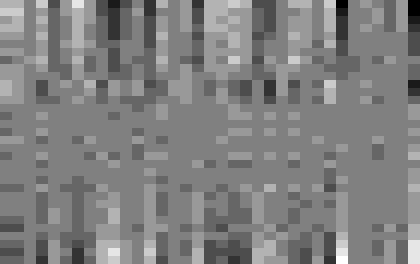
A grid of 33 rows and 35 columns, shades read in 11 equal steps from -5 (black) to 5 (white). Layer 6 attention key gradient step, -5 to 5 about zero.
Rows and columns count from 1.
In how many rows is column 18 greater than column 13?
12
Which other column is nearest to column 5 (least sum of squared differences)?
11
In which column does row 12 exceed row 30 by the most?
28
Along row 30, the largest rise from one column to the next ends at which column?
29
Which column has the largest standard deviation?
35
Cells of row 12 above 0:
10
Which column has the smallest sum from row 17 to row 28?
7
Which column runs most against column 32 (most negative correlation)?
33
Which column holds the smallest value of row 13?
23
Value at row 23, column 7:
-1
